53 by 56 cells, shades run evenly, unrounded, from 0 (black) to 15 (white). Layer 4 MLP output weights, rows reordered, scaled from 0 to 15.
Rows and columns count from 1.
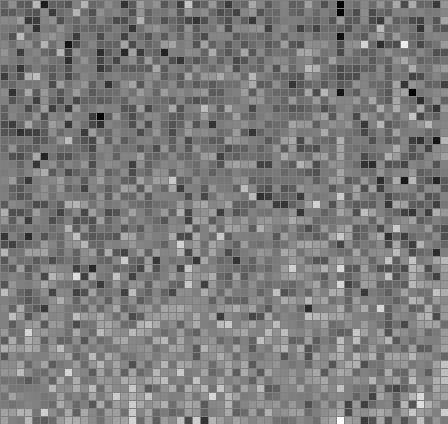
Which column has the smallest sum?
49
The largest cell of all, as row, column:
53, 43
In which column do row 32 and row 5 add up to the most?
50
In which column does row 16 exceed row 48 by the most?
4
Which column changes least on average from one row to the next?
44
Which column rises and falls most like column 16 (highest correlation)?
21
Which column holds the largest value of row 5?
3
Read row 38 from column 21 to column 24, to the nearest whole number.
7 8 8 8
